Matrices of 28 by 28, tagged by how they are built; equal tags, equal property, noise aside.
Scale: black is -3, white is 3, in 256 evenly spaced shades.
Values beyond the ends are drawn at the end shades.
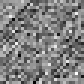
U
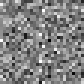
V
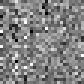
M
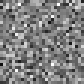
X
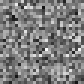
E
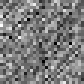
U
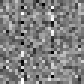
M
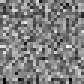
E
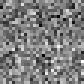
E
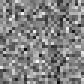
X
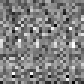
E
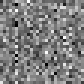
M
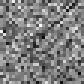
U
